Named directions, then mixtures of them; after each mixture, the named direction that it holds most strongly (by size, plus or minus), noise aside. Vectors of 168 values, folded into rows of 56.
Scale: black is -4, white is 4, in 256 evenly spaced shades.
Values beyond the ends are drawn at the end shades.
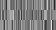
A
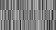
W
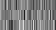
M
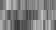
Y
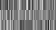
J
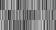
W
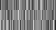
J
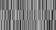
W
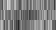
Y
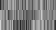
Y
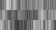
Y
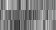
Y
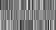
J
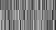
W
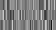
A
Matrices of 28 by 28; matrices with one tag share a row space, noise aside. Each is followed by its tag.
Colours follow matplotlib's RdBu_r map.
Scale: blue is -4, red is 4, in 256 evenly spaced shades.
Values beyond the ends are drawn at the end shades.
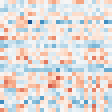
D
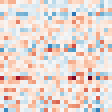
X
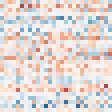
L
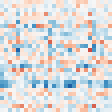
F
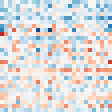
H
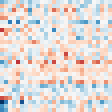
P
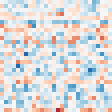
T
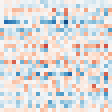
L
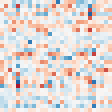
F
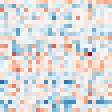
F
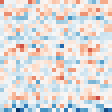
T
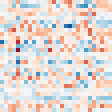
F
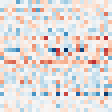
L
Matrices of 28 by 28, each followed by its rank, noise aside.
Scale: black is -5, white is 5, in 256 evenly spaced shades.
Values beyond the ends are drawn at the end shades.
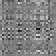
three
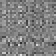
four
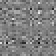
three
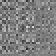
three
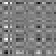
one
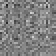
four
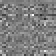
four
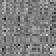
four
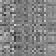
three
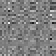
three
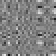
three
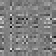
two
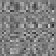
three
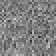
six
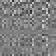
three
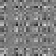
two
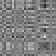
two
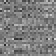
four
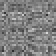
four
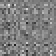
four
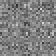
four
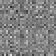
four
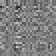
four
